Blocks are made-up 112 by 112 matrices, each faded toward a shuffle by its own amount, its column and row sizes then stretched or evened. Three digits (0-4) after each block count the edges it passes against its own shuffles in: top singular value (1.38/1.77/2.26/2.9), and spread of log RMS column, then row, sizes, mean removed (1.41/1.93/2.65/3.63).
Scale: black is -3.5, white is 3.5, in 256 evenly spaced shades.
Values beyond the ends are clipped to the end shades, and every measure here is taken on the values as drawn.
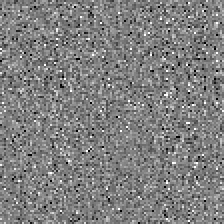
0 2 0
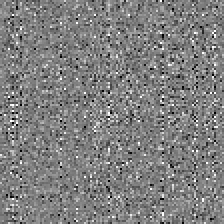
3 3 1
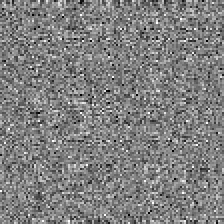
3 1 2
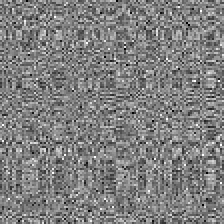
4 0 2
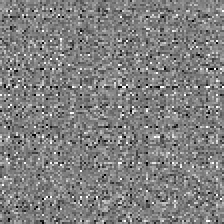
3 2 3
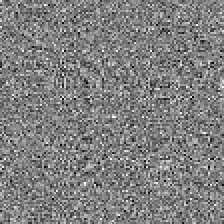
3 1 2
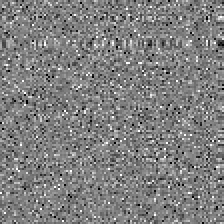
3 0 0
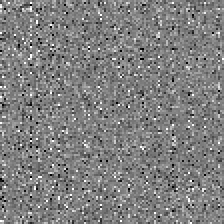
0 3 1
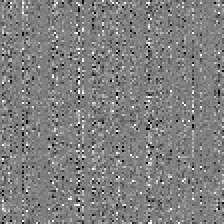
0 4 1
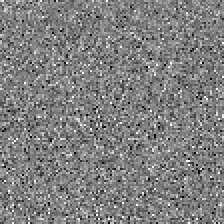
2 0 1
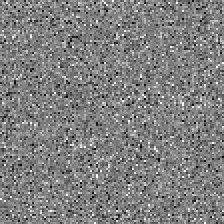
0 1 1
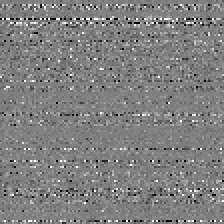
3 0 4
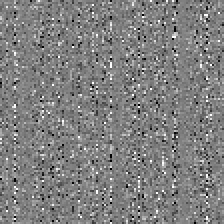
0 4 0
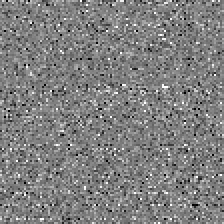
0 0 3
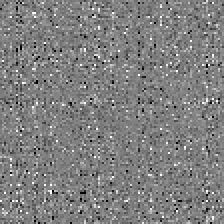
2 3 2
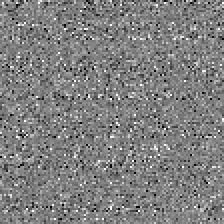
0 1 3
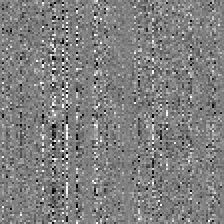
3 4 0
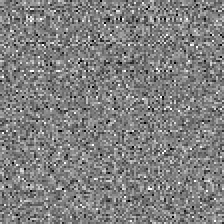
3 0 2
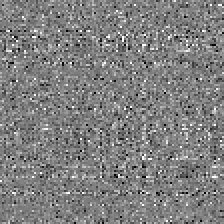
2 1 3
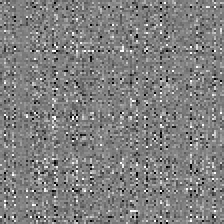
2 4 3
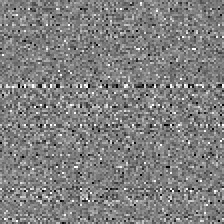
3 0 3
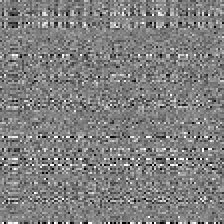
4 0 4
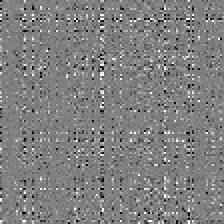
4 4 3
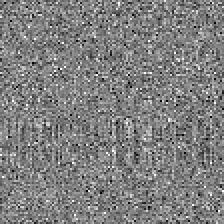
3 0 1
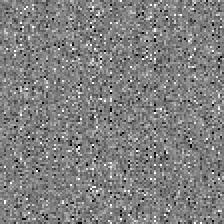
0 3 0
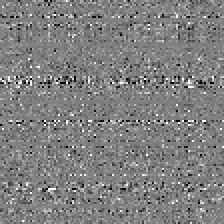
2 2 4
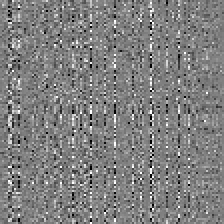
4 4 1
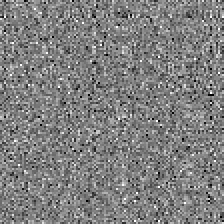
3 1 1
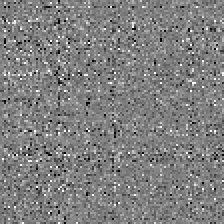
0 3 3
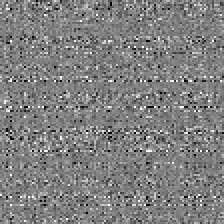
3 2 4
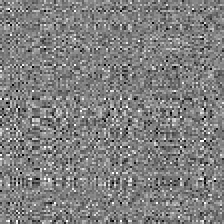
4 2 3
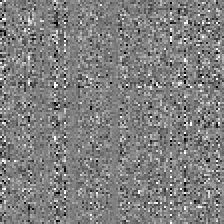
0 4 2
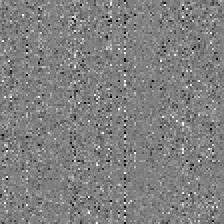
1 3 1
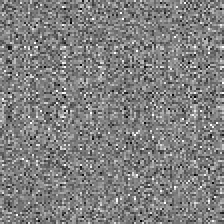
3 2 1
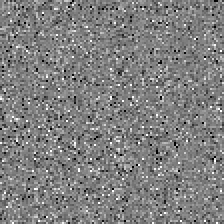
1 2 1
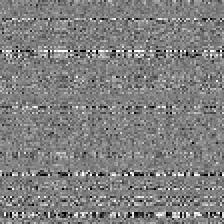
4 0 4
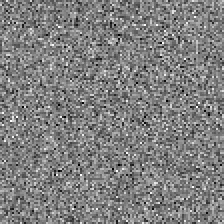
0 0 1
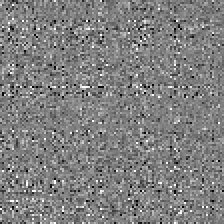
1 3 3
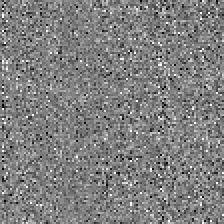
1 3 1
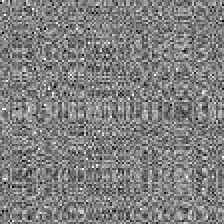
4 0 0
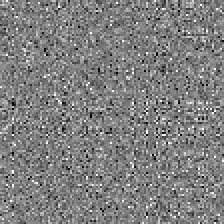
3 2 1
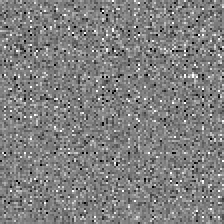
0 3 2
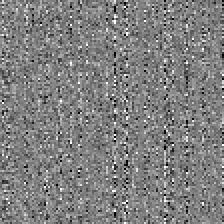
0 4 0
